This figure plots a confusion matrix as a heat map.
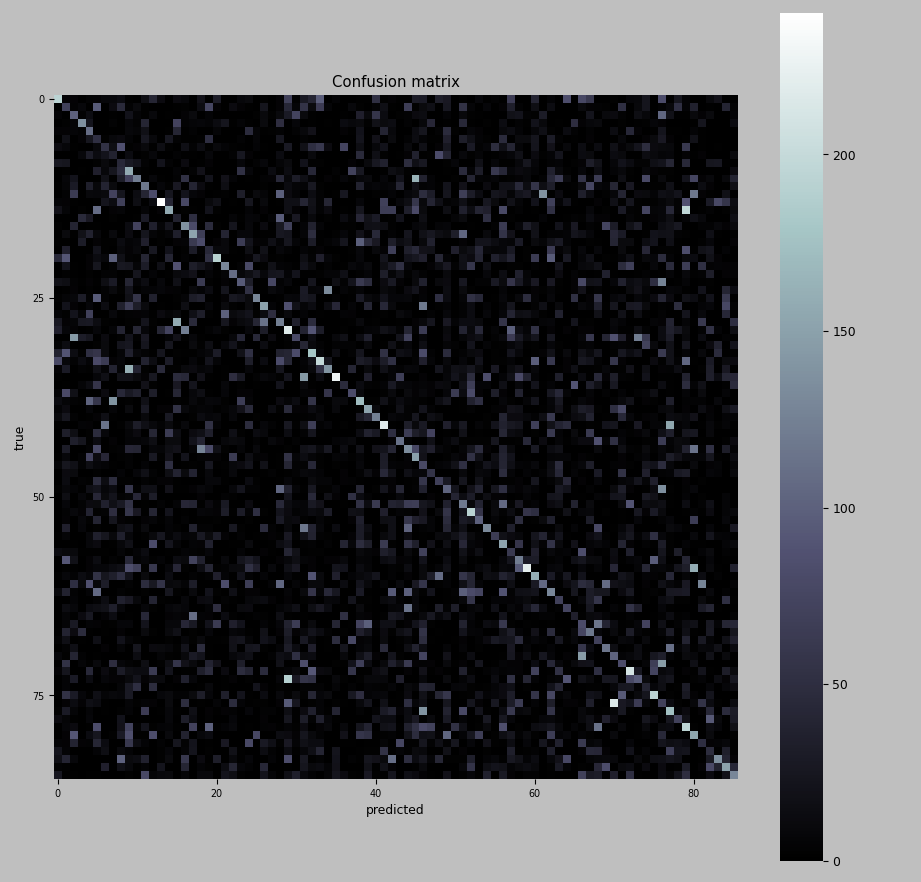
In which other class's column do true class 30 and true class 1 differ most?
2
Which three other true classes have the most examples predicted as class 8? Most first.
83, 6, 13
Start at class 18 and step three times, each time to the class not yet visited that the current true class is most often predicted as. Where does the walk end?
48
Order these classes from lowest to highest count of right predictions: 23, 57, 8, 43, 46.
8, 57, 46, 23, 43
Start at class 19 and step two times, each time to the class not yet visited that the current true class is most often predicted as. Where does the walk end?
68
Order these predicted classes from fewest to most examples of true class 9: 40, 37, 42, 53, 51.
40, 42, 53, 51, 37
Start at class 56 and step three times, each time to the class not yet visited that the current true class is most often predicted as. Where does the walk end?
81
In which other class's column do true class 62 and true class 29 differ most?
16
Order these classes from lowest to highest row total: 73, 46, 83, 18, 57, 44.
57, 46, 18, 73, 83, 44
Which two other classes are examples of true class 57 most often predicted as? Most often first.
66, 46
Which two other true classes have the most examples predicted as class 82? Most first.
78, 84
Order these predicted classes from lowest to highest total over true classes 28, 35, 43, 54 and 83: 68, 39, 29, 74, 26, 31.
74, 39, 29, 26, 68, 31
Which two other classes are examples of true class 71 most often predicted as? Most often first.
76, 31
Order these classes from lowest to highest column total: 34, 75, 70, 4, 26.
34, 26, 75, 4, 70
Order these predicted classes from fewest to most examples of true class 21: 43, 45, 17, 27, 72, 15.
45, 27, 17, 43, 72, 15
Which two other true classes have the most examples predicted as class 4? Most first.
38, 61
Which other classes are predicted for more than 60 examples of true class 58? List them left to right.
1, 17, 75
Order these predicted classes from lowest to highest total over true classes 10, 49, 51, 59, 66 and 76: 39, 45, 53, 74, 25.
25, 53, 39, 74, 45
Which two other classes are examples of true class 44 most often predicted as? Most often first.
18, 80
